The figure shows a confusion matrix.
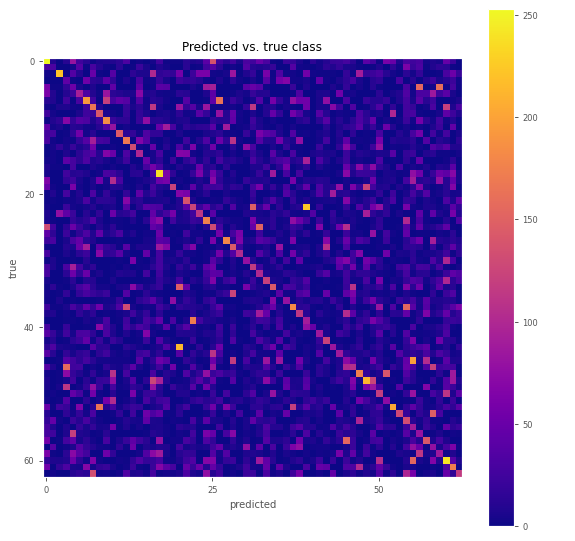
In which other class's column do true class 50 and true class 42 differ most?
60
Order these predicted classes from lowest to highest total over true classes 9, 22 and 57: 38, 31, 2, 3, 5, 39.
2, 5, 38, 3, 31, 39
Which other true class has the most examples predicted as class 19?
36
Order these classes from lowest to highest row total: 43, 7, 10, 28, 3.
3, 10, 43, 28, 7
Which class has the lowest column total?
40
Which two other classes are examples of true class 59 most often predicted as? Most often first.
56, 17
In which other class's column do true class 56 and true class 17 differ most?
4
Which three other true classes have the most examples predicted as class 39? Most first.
22, 15, 40
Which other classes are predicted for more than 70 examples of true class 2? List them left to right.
16, 28, 47
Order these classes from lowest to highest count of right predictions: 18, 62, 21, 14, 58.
18, 58, 14, 62, 21
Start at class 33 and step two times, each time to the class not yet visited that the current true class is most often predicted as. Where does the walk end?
55
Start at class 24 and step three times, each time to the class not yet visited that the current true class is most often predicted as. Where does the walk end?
51
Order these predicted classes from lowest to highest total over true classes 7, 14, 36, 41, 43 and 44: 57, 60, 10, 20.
10, 57, 60, 20
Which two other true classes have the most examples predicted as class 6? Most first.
28, 61
